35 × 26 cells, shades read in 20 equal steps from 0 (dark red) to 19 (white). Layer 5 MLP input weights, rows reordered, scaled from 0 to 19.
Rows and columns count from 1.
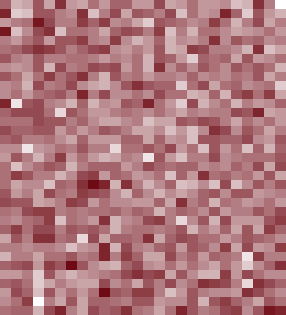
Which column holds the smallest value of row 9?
8
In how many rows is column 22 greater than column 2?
18
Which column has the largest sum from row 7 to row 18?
17
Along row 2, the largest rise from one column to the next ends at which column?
2
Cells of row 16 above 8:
13
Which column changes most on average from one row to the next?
10
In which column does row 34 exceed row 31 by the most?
15
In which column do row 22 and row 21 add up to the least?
9
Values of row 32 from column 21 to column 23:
5 9 16
